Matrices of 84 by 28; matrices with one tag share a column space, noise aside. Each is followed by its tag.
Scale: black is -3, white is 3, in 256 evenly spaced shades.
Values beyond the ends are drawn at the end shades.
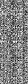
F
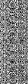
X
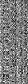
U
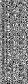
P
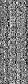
P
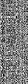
U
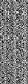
F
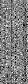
U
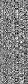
F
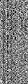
F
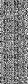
F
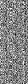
X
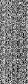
P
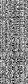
U
